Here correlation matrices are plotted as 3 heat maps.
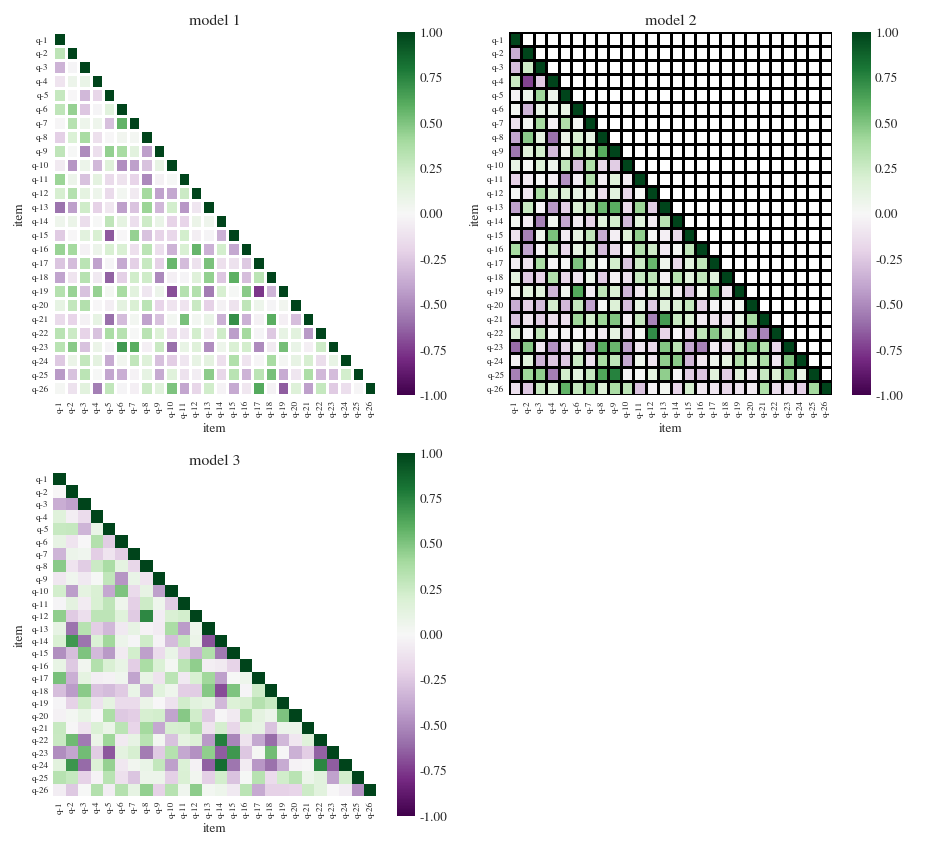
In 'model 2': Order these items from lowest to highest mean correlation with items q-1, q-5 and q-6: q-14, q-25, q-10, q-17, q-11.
q-11, q-14, q-25, q-10, q-17
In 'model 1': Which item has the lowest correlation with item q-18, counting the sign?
q-5
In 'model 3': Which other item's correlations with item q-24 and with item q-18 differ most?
q-14
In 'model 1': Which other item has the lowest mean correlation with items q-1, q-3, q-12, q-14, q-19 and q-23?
q-10
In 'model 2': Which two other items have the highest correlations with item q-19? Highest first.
q-6, q-17
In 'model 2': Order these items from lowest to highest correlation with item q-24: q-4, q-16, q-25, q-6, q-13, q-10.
q-10, q-4, q-16, q-25, q-6, q-13
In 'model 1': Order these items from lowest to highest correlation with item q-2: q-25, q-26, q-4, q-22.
q-25, q-26, q-4, q-22
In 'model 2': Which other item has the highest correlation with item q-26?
q-5
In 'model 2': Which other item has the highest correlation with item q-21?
q-13
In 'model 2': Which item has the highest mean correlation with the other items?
q-9
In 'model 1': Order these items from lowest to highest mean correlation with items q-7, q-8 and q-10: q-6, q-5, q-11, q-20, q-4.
q-11, q-4, q-5, q-6, q-20
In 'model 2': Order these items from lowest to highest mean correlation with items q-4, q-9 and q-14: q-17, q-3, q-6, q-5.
q-3, q-5, q-17, q-6
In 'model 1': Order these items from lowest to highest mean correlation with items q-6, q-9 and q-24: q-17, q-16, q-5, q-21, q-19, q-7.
q-17, q-21, q-16, q-5, q-19, q-7
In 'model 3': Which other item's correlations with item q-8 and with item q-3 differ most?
q-23
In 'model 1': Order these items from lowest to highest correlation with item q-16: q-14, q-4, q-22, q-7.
q-7, q-4, q-14, q-22
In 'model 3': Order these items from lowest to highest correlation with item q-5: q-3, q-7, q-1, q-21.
q-3, q-7, q-21, q-1
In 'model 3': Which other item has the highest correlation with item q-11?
q-20
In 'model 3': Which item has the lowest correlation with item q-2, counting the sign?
q-13
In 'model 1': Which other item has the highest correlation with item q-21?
q-15
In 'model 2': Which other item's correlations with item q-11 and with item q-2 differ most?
q-15
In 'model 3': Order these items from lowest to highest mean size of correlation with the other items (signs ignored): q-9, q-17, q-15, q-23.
q-9, q-17, q-15, q-23
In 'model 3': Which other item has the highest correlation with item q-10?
q-6
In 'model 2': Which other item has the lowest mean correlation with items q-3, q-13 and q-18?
q-1
